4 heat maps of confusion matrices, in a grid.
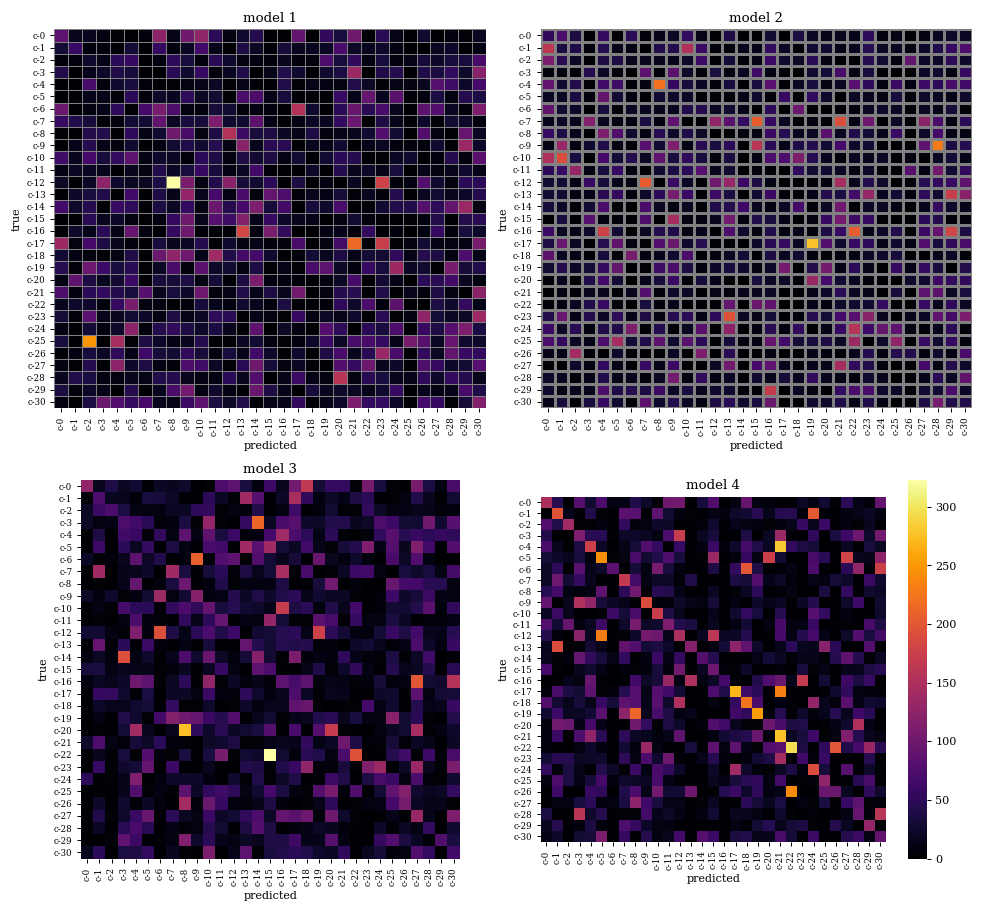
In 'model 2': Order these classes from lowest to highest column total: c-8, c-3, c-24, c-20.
c-24, c-3, c-20, c-8
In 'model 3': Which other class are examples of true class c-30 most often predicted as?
c-10
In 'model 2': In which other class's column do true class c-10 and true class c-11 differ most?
c-1
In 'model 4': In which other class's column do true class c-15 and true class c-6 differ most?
c-18
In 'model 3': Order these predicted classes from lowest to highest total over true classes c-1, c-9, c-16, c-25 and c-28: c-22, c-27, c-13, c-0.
c-0, c-22, c-13, c-27
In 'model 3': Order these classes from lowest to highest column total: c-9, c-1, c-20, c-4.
c-9, c-1, c-20, c-4
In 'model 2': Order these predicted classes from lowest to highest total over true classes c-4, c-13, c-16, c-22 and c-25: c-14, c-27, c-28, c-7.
c-14, c-7, c-28, c-27
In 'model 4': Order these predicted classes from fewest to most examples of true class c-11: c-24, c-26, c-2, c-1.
c-26, c-1, c-24, c-2
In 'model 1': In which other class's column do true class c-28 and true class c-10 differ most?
c-20
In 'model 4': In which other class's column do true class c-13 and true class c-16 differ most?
c-1
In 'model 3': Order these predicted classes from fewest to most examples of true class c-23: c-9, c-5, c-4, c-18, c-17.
c-9, c-4, c-17, c-5, c-18
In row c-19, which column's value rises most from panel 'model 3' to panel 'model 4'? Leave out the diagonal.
c-8
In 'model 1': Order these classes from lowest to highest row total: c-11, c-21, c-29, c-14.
c-11, c-29, c-21, c-14
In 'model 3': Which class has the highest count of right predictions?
c-22
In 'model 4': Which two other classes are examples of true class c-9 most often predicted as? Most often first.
c-3, c-4
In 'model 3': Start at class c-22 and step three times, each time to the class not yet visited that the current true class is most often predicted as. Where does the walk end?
c-3
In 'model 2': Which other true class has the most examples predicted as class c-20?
c-19
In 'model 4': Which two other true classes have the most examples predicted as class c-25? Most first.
c-13, c-26
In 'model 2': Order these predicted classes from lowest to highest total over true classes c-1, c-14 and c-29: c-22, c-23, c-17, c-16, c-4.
c-17, c-22, c-23, c-4, c-16
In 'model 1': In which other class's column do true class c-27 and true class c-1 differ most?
c-4
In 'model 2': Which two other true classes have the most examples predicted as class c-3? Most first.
c-7, c-15
